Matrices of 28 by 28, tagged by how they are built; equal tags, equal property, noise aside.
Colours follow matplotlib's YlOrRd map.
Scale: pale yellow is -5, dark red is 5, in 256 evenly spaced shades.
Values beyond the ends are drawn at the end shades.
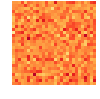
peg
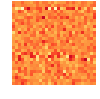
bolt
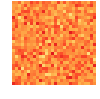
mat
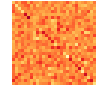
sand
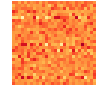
bolt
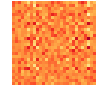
peg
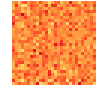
peg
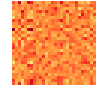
peg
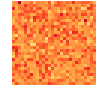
mat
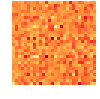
bolt
